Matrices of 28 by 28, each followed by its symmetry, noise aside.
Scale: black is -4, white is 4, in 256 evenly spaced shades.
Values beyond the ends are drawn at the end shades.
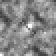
symmetric across the other diagonal.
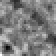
symmetric across the other diagonal.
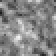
symmetric across the other diagonal.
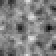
mirrored top to bottom.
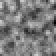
no symmetry.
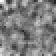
no symmetry.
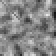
no symmetry.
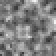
symmetric across the other diagonal.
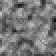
no symmetry.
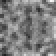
mirrored top to bottom.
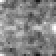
mirrored top to bottom.
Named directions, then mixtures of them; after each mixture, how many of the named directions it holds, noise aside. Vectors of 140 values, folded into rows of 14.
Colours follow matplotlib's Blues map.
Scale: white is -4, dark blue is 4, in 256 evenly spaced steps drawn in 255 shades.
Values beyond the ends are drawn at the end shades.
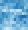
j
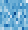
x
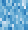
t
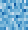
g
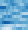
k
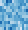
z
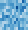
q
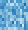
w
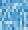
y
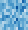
one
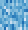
four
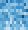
three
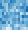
three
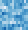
four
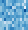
three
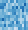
two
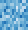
one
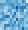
two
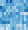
three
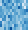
two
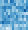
three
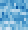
three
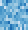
one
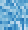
three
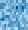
two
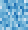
two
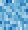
one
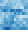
one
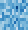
one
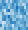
two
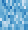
one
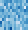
two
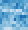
one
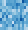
four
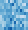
four
